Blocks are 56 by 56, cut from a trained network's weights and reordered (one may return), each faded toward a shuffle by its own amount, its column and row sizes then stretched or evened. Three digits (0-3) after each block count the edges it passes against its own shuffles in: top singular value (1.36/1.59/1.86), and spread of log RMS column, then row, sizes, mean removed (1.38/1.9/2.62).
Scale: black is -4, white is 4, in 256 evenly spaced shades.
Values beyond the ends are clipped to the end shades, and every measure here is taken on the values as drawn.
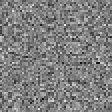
3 0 2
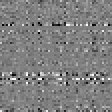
3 2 3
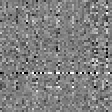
2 2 1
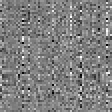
3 3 1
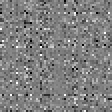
0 3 2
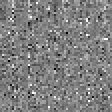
1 2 1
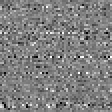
2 0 3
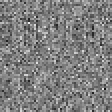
2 1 0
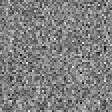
2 1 0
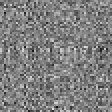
3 1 2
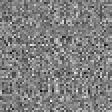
3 0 2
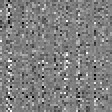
0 3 1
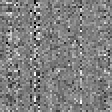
3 3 0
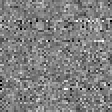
2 1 2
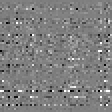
2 2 3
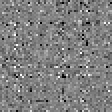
0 2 2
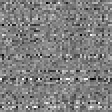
3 0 3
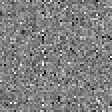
2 1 1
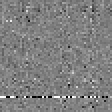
3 0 1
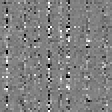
2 3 1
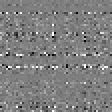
2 2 3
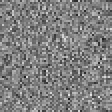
3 0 1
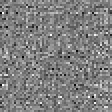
2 1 2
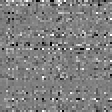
1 2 3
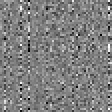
3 3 1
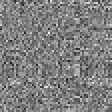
3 0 1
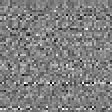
3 0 3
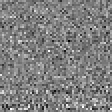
2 0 2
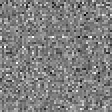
1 0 2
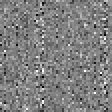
0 3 0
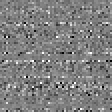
1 1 3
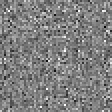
2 2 1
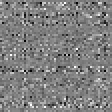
2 1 3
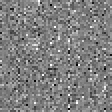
1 2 0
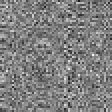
3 2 0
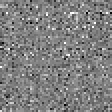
0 1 2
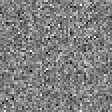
1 1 0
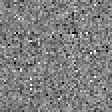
0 1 1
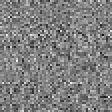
3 0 2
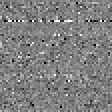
2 0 2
